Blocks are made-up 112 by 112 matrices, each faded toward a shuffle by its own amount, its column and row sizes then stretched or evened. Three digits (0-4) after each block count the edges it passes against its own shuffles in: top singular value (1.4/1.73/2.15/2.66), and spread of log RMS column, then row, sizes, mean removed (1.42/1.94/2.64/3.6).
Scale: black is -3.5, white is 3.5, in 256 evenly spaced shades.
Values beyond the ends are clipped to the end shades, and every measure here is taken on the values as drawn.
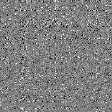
2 2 3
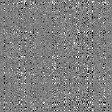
3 4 3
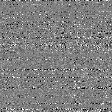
0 1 4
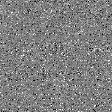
1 1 3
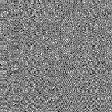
4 0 0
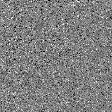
0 1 1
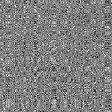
4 2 0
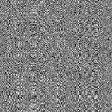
4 3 0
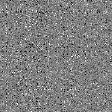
1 3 2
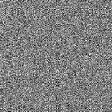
3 1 2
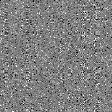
3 2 0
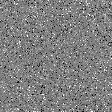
0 1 1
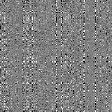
4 4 2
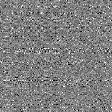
3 0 3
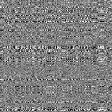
4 0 4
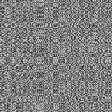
4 1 1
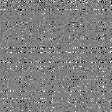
1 3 4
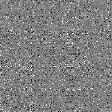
2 2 2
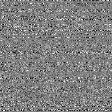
1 0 4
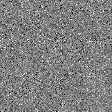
1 1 1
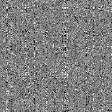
2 3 1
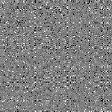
4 2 2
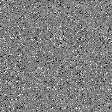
0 1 2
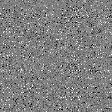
3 1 2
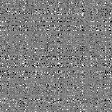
2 3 4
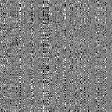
4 4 0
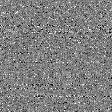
2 0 3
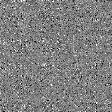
2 2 1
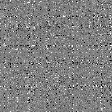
1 3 3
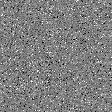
2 0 0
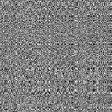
4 2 3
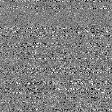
0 1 4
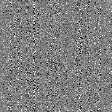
0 4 0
